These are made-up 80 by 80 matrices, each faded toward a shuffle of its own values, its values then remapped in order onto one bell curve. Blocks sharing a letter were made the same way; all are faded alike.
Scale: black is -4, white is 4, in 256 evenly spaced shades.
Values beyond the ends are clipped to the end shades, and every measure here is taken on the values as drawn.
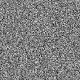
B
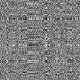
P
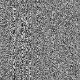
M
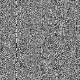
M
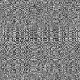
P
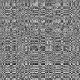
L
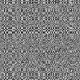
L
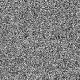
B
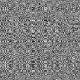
P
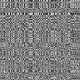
L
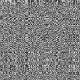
P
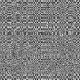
L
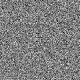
B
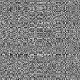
P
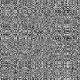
P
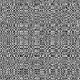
L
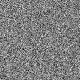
B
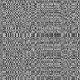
L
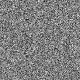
B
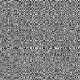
P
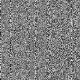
M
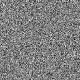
B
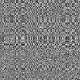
L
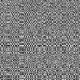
L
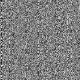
M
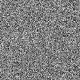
B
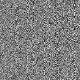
M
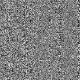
M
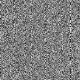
M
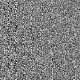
M
